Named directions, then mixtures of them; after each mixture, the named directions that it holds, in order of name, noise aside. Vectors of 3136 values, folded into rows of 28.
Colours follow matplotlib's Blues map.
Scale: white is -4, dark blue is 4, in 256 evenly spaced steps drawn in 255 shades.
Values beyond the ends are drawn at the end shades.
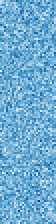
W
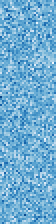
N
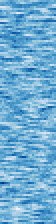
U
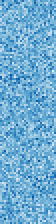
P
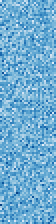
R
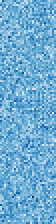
P, R.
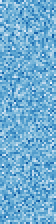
P, R, W.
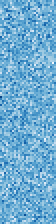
N.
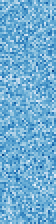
P.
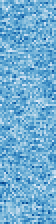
N, P, U.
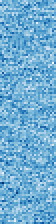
N, R, U.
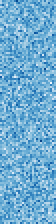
P, W.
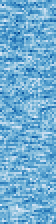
R, U.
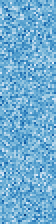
N.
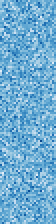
N, W.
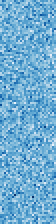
N, P, R.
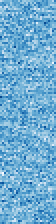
N, R, U.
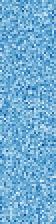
P, R, W.
